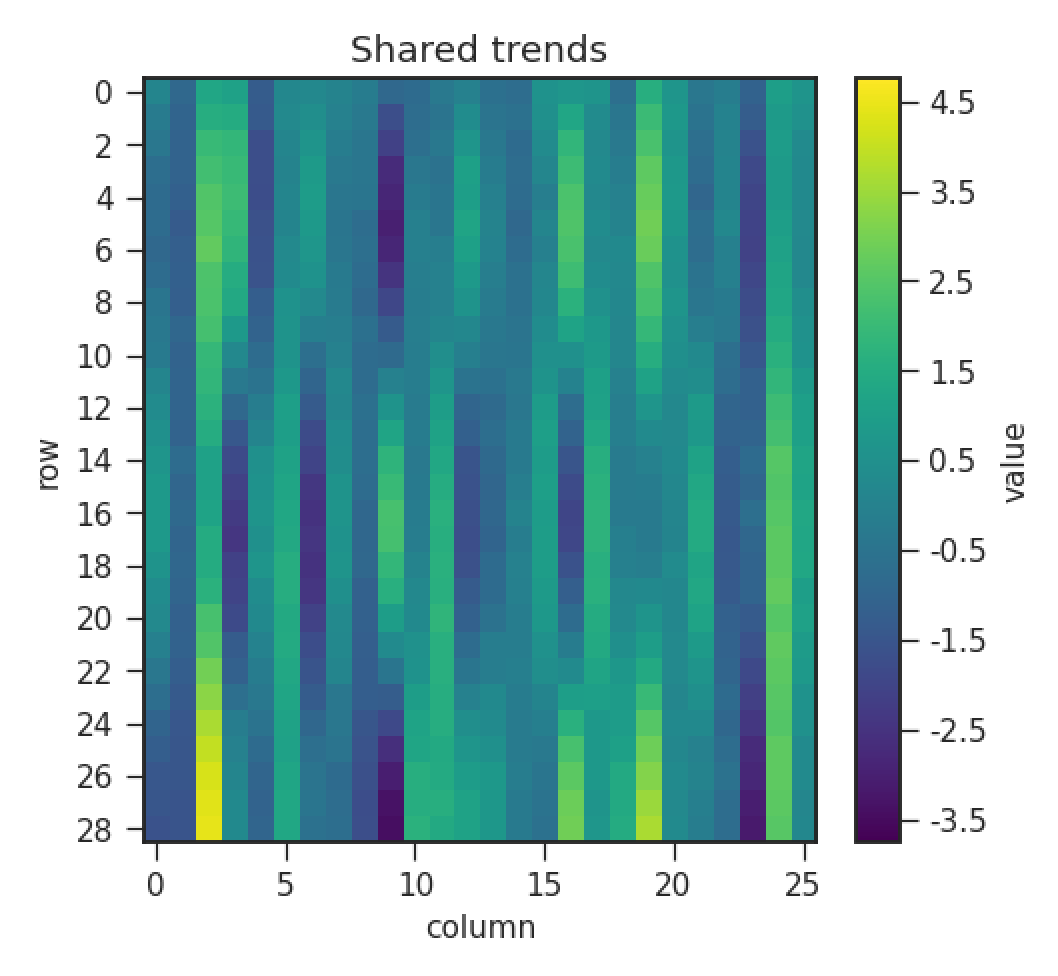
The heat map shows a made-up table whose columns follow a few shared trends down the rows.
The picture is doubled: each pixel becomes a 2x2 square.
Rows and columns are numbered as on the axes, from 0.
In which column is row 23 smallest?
23
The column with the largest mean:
2
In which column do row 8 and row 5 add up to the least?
9
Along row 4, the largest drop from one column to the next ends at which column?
4
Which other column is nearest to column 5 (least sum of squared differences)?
17
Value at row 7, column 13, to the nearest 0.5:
0
